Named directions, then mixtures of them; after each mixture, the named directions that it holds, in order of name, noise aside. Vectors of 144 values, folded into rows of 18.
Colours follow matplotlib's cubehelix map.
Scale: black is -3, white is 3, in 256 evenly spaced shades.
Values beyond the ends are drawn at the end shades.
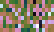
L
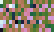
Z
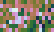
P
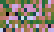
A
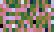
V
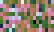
P, V.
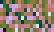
A, L.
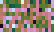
V.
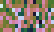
L, P.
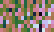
L, P.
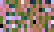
V.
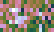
P.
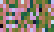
V.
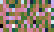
V.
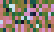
A, L, Z.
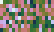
P, V, Z.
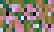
A, L.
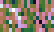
L, P, V.
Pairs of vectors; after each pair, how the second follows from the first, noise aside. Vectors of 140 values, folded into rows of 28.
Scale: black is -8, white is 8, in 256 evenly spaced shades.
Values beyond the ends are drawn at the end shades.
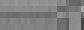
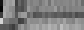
reversed, scaled up.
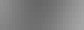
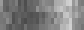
wrapped around, scaled up.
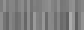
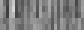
reversed, scaled up.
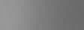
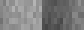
wrapped around, negated, scaled up.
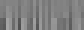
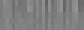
reversed, shrunk.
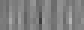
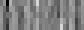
wrapped around, scaled up.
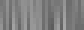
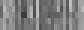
wrapped around, scaled up.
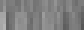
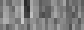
wrapped around, negated, scaled up.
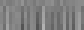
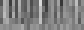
reversed, scaled up.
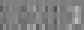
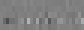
reversed, negated, partly zeroed.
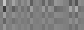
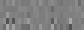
reversed, negated, partly zeroed.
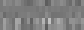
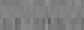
negated, shrunk.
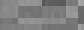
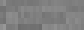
reversed, shrunk.
